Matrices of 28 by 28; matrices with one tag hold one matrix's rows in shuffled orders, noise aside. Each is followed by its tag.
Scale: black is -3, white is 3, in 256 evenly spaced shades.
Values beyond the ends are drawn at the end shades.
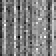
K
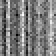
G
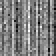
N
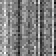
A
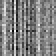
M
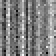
G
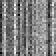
K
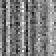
G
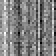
A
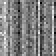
A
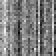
A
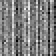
N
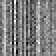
M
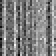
K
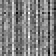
N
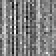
M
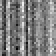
G
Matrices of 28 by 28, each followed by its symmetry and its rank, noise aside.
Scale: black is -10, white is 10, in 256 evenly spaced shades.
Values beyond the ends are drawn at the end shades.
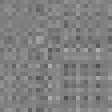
symmetric, rank two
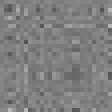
symmetric, rank three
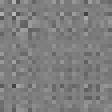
symmetric, rank three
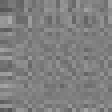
no symmetry, rank two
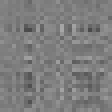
no symmetry, rank two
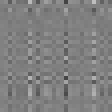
no symmetry, rank one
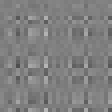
no symmetry, rank one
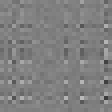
no symmetry, rank one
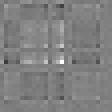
symmetric, rank one
